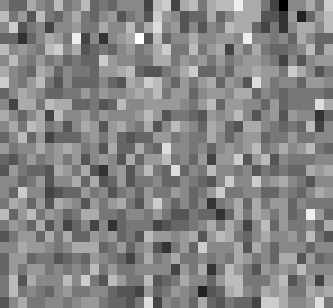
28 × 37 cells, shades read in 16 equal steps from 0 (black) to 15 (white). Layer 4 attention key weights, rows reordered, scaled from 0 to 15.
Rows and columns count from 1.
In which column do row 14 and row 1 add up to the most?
19
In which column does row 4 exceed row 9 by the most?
9
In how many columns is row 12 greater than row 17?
18
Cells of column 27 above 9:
12
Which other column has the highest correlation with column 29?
1
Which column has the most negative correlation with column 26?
3
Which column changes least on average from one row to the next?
21
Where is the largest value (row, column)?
4, 16
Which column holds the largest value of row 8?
29
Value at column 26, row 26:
11
